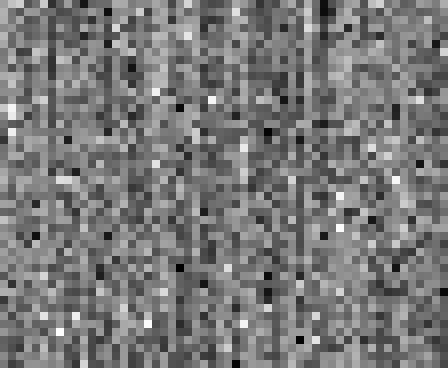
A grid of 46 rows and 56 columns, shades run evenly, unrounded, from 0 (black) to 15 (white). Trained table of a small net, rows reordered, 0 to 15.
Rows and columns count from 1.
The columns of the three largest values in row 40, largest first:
10, 6, 40
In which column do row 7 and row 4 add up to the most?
39
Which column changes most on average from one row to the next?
47
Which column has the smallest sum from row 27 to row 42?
23
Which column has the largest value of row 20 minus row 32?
49
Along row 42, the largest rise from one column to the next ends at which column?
8
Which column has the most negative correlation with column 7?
24
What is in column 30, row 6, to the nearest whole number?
4
